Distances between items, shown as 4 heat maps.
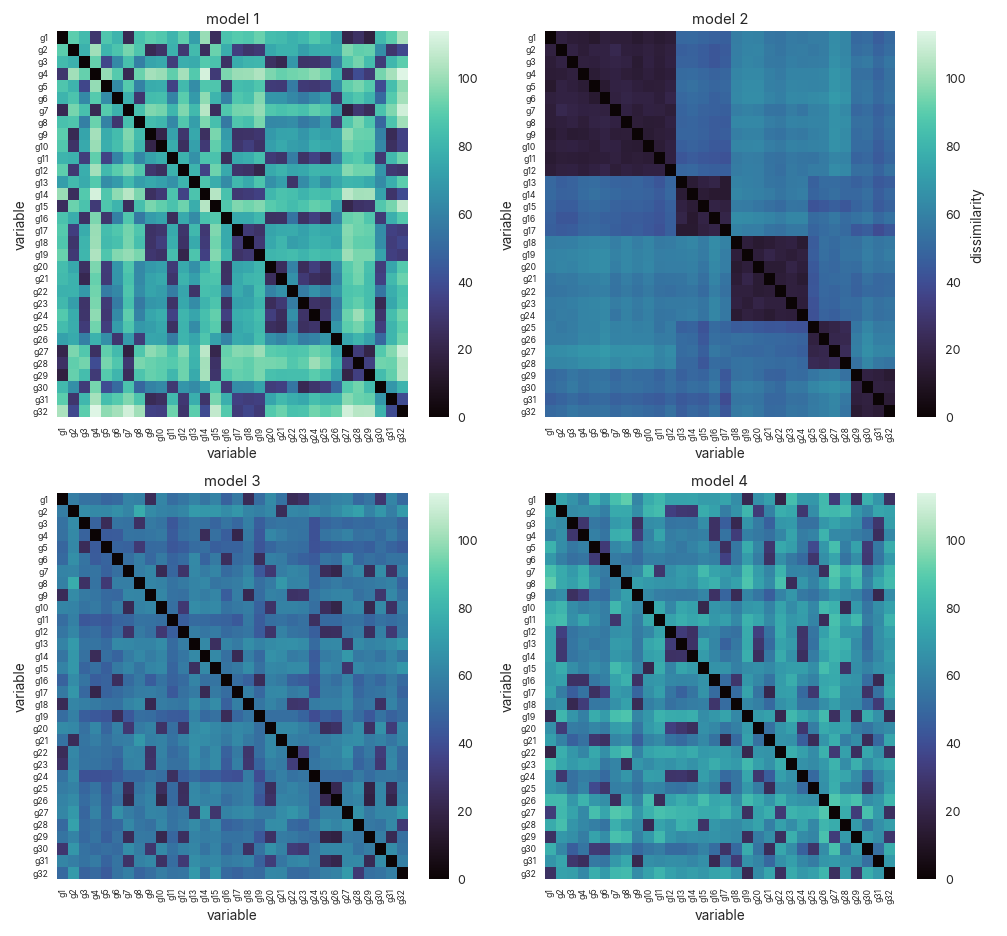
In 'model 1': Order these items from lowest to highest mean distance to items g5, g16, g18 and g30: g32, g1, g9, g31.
g9, g31, g32, g1
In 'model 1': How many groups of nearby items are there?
5
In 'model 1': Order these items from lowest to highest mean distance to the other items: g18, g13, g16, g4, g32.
g16, g18, g13, g32, g4
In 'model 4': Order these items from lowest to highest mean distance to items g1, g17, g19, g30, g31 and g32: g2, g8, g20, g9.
g9, g20, g2, g8
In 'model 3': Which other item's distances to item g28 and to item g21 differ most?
g2
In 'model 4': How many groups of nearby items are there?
7
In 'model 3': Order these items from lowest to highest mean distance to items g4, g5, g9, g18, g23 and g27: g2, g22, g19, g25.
g22, g19, g25, g2
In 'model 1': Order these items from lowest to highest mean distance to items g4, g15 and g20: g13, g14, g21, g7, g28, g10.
g7, g28, g21, g13, g10, g14
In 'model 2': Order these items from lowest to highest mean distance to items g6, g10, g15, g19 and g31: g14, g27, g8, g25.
g8, g14, g25, g27
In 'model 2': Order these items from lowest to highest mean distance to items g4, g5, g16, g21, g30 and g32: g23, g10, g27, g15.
g10, g15, g23, g27
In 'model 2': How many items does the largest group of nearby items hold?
12
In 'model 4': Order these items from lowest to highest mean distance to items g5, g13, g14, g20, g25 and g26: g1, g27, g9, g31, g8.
g9, g31, g8, g1, g27
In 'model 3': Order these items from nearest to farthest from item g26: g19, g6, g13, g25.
g25, g19, g6, g13
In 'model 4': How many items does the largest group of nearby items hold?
6
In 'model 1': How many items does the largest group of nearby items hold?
10
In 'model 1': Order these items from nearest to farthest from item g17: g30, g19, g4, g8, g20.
g19, g30, g20, g8, g4
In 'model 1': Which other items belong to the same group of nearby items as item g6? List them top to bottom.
g8, g26
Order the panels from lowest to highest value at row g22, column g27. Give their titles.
model 4, model 2, model 3, model 1
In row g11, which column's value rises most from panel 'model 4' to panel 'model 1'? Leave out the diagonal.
g7
